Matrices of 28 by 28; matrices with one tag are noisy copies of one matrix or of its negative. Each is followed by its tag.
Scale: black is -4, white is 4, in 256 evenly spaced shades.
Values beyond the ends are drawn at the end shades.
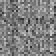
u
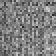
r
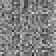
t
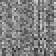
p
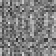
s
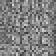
t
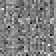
u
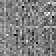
r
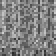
p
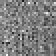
r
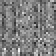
p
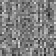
p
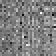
r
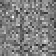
t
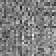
r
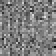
s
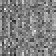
s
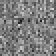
u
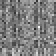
p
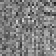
r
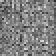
t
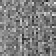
r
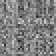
u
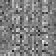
t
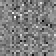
t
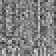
p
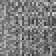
r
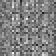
t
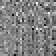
r
